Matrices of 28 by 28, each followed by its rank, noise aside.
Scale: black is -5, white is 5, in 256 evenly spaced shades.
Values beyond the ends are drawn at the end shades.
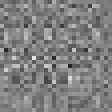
four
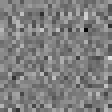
four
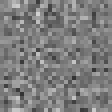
four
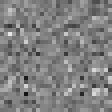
four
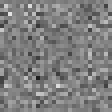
four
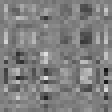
two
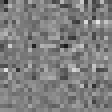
four
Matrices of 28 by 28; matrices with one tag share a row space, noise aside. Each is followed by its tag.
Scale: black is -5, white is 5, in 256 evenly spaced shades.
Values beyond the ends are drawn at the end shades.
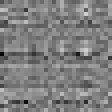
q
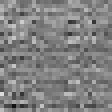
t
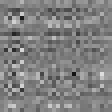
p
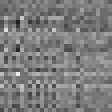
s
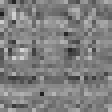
t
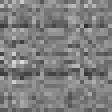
t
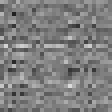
t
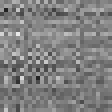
s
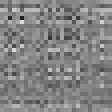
p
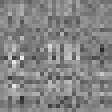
p
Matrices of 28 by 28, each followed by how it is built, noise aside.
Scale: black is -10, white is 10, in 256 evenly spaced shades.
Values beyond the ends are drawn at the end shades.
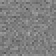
blocks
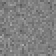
repeating rows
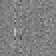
uneven columns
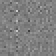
low rank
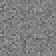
repeating rows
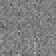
uneven columns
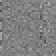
uneven columns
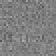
low rank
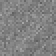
Hankel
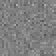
low rank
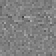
uneven rows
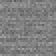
blocks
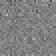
uneven rows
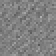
Hankel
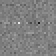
uneven rows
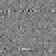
uneven rows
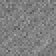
Hankel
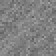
Hankel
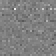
uneven rows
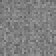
blocks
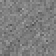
Hankel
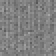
blocks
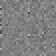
uneven columns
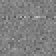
uneven rows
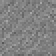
Hankel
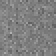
repeating rows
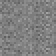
repeating rows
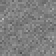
Hankel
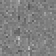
uneven columns
